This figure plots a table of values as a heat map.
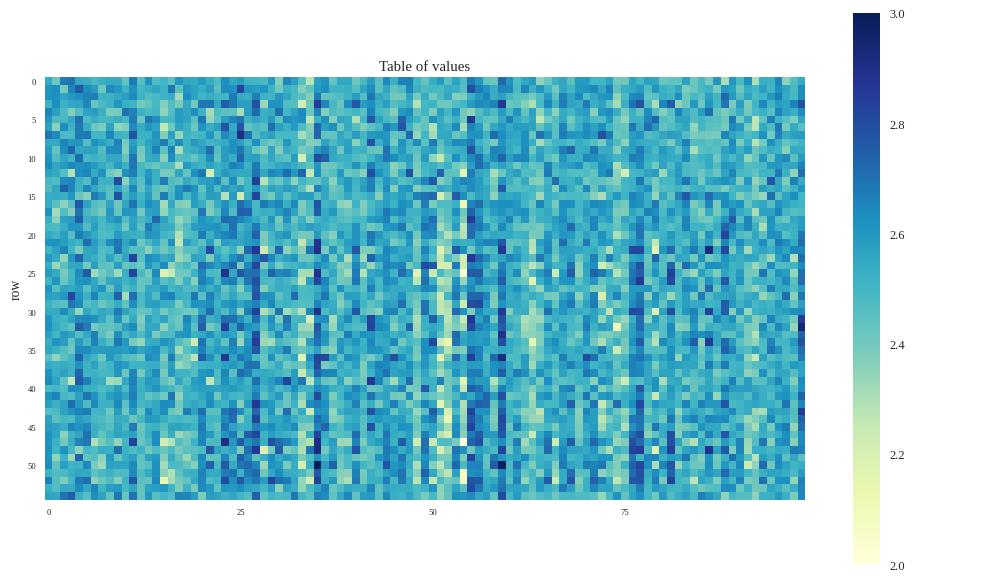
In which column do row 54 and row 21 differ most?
17
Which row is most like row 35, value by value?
20
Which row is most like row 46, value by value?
26
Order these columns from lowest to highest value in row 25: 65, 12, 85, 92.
92, 12, 85, 65
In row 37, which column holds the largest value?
35
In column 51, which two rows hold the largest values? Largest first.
12, 39
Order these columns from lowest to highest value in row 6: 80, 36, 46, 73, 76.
80, 73, 36, 76, 46
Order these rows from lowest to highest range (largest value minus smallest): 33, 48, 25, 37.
37, 33, 48, 25
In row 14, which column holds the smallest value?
34
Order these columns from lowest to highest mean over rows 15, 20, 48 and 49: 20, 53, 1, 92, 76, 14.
92, 1, 14, 20, 53, 76
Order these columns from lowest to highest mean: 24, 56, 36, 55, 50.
50, 36, 24, 56, 55
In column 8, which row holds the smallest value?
39
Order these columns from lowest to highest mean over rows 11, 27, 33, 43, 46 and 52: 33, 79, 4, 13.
33, 79, 13, 4
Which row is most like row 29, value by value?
40
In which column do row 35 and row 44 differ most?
72
